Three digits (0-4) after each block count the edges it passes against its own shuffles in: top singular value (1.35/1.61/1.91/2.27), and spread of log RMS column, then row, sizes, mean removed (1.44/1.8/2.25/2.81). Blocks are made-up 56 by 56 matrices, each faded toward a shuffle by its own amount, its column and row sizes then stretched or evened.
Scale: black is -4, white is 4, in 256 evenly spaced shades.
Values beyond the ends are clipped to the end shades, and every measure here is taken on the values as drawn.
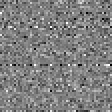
3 0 4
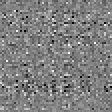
2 1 3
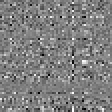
3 2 4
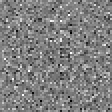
2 1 0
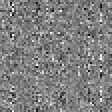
1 3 1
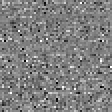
1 0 3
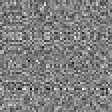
4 0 3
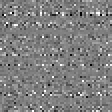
3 0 4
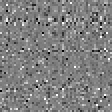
3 1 1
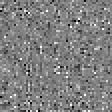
2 1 1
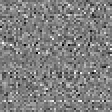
3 0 3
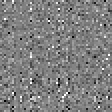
2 3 1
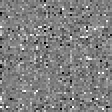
0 1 2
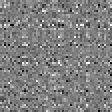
4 2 3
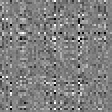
4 4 3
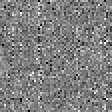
3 2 0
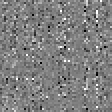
0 3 1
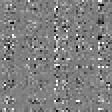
1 4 3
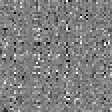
3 3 1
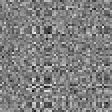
4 2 3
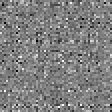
3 1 3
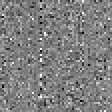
1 3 1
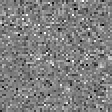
1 0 1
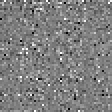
0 2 2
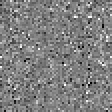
1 2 0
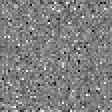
1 0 0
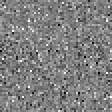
0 0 0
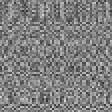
4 0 2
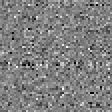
3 1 2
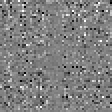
1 2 3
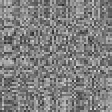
4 1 0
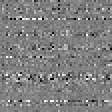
1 1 4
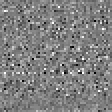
0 1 3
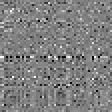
4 0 3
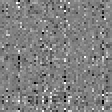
3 3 1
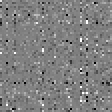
1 3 2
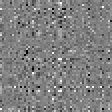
3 3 2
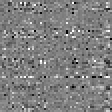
3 2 3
